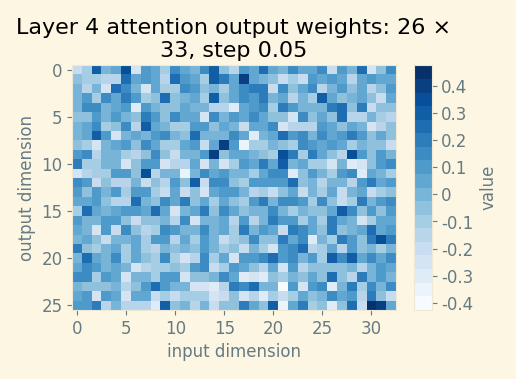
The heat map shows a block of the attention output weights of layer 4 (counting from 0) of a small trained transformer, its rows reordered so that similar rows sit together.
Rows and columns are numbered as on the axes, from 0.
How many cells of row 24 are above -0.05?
12
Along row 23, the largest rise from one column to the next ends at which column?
22
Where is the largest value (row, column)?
25, 30
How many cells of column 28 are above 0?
11
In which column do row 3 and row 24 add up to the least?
2
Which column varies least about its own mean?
3
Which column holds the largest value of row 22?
26
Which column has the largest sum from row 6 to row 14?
21
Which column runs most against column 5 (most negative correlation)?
0
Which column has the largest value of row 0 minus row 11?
29
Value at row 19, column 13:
0.1
